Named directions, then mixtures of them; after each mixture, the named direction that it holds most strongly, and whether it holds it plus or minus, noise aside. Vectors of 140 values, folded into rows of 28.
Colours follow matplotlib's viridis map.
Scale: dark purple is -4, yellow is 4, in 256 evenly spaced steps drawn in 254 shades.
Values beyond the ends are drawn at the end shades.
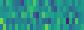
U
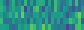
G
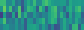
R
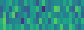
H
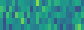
H, minus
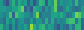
G, plus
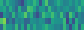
U, plus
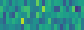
H, minus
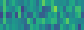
R, plus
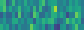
R, plus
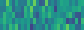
G, minus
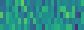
R, minus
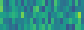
G, plus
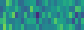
H, plus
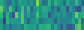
H, minus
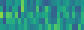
R, minus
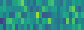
U, minus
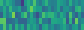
U, plus
